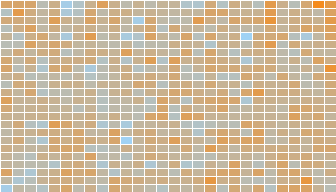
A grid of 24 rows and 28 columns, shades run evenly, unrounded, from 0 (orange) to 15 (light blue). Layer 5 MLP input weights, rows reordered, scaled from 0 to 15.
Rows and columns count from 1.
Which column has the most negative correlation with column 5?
24
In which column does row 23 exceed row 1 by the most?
27
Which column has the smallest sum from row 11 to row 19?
22
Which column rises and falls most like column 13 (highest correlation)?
16
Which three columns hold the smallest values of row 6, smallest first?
23, 3, 5
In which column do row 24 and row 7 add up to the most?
1
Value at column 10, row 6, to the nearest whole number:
10
